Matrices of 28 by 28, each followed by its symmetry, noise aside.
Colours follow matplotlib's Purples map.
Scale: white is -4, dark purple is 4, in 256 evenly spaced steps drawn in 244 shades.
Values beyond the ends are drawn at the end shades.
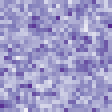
antisymmetric.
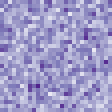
symmetric.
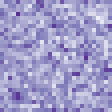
symmetric across the other diagonal.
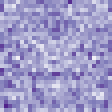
mirrored left to right.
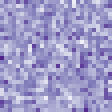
no symmetry.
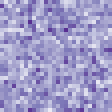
antisymmetric.
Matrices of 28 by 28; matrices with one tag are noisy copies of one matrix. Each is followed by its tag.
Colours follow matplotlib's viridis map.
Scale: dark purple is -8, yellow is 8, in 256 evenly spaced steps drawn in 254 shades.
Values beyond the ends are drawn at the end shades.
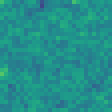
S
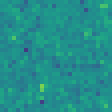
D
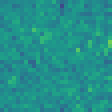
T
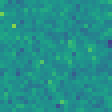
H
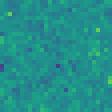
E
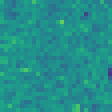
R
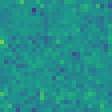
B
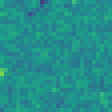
S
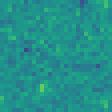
D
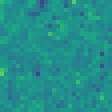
S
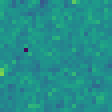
S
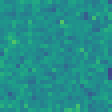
R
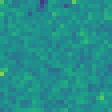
S
